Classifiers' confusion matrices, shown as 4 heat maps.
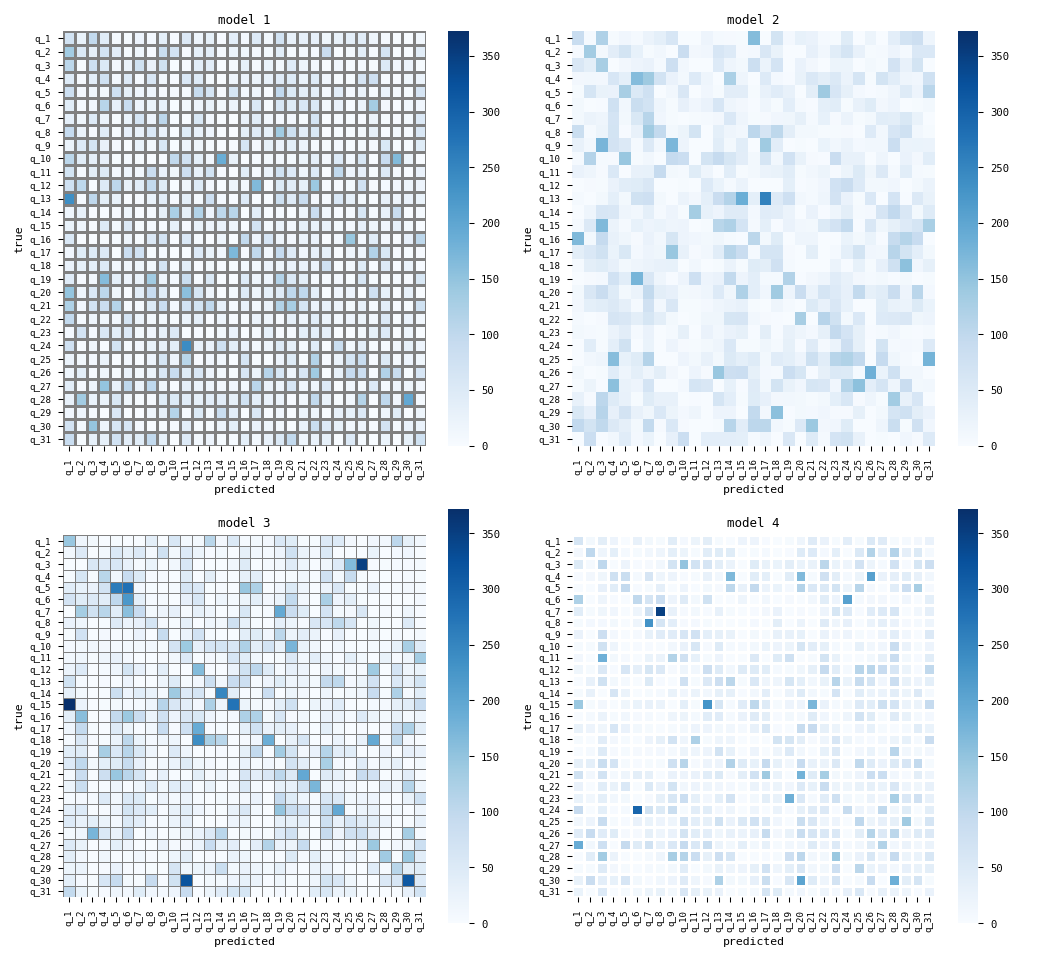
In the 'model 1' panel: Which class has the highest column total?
q_1
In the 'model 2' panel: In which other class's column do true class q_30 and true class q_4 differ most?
q_6
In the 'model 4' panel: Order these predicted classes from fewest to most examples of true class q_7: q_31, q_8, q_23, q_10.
q_10, q_31, q_23, q_8
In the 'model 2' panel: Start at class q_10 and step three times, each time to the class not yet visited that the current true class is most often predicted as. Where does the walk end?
q_20
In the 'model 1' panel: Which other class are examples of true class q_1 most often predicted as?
q_3
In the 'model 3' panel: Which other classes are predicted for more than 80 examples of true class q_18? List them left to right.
q_6, q_12, q_13, q_14, q_27, q_29
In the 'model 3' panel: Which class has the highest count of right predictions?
q_30
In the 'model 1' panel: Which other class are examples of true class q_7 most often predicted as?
q_9
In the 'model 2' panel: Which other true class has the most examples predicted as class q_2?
q_10
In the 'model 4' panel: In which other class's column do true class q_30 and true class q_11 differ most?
q_20
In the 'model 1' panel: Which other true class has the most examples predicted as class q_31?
q_16
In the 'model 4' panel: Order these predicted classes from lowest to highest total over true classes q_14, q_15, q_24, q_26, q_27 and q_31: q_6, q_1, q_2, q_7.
q_2, q_7, q_6, q_1
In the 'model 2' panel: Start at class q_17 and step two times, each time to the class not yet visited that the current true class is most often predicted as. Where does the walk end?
q_3
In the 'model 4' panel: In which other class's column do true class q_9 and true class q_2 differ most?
q_26
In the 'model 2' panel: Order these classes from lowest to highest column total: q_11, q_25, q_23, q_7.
q_11, q_25, q_23, q_7
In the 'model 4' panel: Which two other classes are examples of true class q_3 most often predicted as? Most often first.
q_10, q_22
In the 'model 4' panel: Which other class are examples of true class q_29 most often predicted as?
q_25
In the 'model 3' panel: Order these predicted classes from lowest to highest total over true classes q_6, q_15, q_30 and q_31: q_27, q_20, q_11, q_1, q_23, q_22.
q_27, q_22, q_20, q_23, q_11, q_1
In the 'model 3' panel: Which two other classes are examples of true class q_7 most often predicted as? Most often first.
q_19, q_6
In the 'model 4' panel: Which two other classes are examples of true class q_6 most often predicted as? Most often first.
q_24, q_1
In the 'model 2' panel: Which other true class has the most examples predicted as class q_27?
q_25
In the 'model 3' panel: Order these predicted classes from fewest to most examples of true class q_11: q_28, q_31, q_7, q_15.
q_7, q_28, q_15, q_31
